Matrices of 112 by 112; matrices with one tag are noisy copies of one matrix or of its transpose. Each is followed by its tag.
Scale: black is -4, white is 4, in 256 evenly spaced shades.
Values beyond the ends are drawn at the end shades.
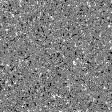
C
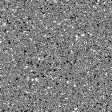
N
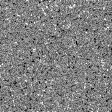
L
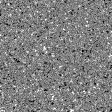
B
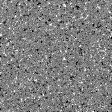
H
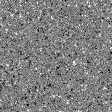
C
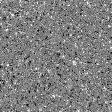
C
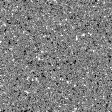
N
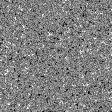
L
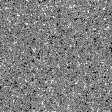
L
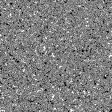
B
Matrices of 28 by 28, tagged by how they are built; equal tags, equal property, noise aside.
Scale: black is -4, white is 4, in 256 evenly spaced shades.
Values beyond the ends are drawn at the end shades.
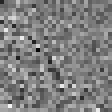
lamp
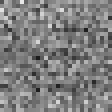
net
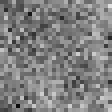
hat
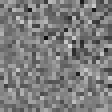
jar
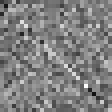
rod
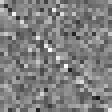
rod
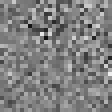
jar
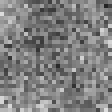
hat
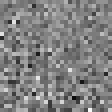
lamp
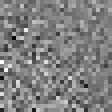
lamp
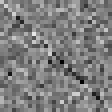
rod
